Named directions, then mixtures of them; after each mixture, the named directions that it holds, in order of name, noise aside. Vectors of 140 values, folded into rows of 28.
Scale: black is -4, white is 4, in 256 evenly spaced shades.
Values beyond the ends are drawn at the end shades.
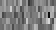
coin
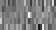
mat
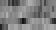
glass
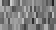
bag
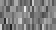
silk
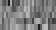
bag, glass, mat.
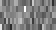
bag, silk.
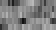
glass.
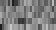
glass, mat, silk.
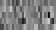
coin, glass.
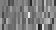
coin, mat, silk.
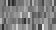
glass, mat, silk.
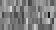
coin.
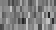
coin, glass, mat.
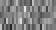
silk.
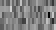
bag, coin, glass.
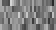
bag.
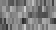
glass, mat, silk.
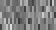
coin, mat, silk.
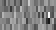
coin.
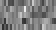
glass, silk.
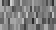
bag.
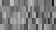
bag, coin, mat.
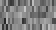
glass, silk.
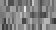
glass, silk.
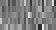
mat.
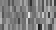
coin, mat.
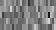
coin.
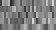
bag.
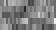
coin, glass, silk.
